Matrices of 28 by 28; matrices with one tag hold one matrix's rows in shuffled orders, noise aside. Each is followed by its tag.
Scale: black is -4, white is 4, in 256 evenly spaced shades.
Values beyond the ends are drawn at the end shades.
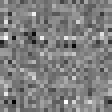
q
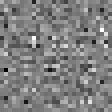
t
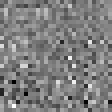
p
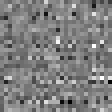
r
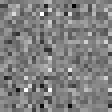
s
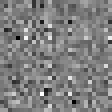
s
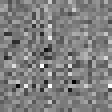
s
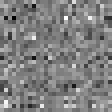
q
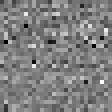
t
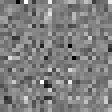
s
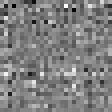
q
